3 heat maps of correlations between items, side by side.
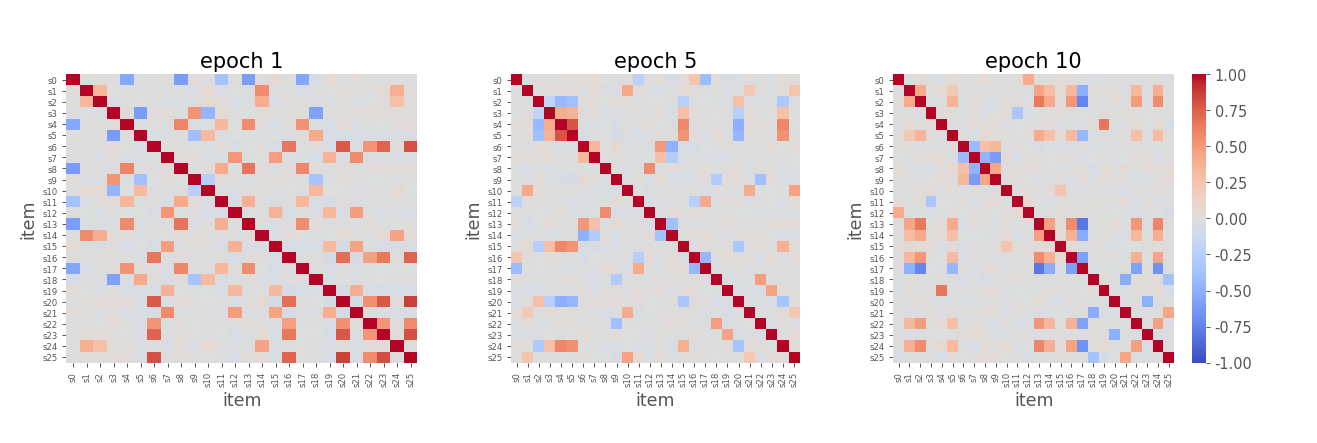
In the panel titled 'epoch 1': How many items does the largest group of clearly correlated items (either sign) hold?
6
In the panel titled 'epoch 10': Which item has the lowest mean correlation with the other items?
s17
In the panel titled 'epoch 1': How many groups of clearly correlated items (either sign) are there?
5
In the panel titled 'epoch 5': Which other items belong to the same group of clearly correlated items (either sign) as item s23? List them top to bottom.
s19
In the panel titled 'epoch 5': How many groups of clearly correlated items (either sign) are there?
7
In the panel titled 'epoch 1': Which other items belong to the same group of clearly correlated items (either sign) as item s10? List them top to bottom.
s3, s5, s9, s18
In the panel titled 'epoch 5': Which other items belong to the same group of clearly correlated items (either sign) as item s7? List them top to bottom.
s6, s13, s14
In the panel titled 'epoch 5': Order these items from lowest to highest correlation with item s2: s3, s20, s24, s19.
s24, s3, s19, s20
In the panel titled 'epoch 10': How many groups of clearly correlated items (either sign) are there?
8
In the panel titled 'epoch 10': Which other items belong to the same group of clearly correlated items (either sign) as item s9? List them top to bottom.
s6, s7, s8
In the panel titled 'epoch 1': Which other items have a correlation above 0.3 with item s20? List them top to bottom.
s6, s16, s22, s23, s25
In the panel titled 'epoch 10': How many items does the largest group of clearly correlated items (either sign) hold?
9
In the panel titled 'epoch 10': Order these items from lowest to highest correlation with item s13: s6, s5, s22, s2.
s6, s5, s22, s2
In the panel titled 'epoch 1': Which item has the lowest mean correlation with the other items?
s0
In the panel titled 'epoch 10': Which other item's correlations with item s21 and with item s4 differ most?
s19
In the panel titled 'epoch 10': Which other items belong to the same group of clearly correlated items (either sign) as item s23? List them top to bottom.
s20
